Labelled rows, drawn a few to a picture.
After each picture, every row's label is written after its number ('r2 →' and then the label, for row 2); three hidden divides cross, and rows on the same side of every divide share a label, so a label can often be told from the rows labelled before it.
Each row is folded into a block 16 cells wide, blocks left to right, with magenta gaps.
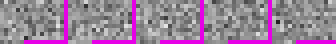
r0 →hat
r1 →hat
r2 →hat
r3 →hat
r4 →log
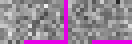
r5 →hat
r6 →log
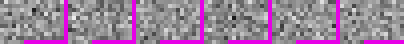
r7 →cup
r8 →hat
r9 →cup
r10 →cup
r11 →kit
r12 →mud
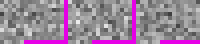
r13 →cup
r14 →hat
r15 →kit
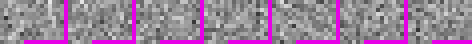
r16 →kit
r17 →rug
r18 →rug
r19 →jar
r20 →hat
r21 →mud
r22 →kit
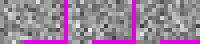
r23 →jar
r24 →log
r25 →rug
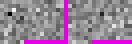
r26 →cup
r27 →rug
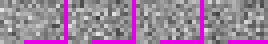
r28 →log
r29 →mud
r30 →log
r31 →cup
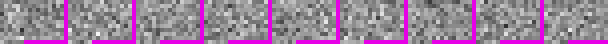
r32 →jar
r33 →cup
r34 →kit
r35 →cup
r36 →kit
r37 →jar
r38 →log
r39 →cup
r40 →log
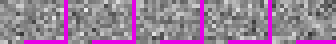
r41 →kit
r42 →kit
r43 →log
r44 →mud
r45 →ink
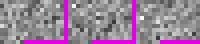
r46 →jar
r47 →kit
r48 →log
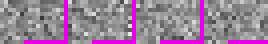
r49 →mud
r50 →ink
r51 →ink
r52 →kit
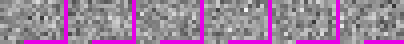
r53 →kit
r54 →ink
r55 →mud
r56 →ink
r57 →rug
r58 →hat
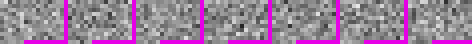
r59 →log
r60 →log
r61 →rug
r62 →ink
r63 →hat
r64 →ink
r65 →ink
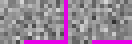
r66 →mud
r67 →mud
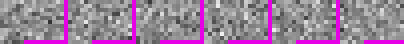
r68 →cup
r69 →ink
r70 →mud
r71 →ink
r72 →rug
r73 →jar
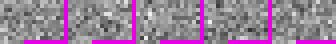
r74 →rug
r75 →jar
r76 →hat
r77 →mud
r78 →ink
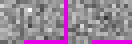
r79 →cup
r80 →hat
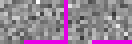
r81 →mud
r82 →rug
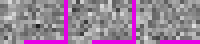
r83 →jar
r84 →log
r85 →hat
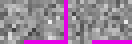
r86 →jar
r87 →log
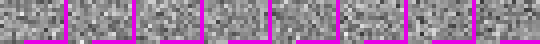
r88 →log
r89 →mud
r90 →kit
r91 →hat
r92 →rug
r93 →kit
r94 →log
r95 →ink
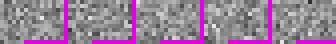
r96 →ink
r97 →jar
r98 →cup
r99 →mud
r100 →log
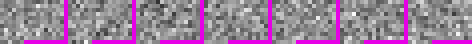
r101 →log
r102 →jar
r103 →log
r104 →kit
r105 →kit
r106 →jar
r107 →ink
